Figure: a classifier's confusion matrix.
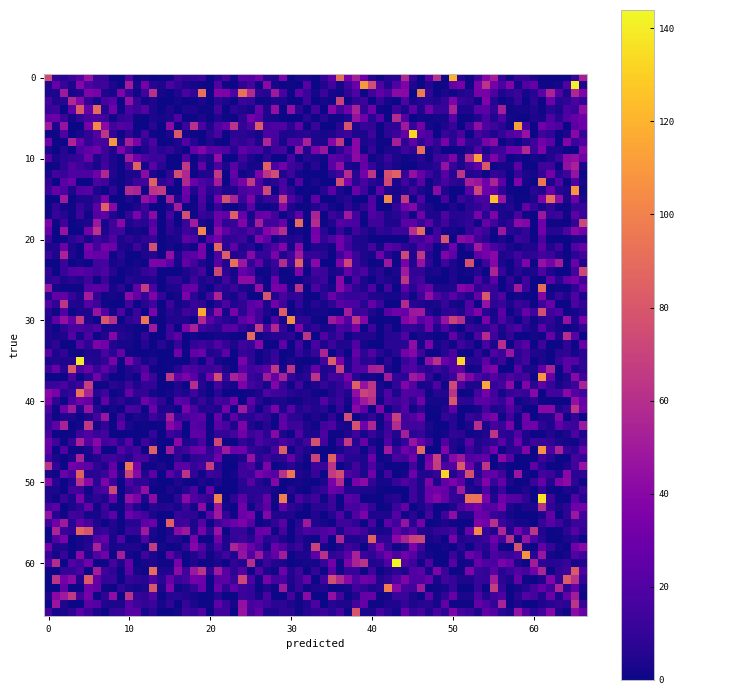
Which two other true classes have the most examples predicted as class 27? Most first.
11, 14
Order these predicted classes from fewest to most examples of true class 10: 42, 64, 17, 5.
42, 17, 5, 64
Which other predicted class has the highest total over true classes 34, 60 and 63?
43
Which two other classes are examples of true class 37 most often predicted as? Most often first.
61, 21
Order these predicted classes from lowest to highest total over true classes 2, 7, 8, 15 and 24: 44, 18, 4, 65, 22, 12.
18, 4, 12, 22, 65, 44
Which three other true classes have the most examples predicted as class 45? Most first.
7, 57, 19
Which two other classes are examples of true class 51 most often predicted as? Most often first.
8, 12
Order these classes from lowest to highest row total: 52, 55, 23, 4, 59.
55, 4, 59, 23, 52
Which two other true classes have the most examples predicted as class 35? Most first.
47, 62
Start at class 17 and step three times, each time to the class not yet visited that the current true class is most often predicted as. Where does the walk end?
26
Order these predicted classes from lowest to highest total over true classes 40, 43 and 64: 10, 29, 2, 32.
29, 32, 10, 2
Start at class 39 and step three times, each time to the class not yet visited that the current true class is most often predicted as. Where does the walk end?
58
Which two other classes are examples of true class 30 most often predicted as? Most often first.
12, 7
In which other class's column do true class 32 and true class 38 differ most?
25
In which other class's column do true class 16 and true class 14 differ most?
65
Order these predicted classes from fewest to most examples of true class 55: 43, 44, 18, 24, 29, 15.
18, 43, 29, 24, 44, 15
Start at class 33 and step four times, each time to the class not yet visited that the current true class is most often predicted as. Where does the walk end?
13
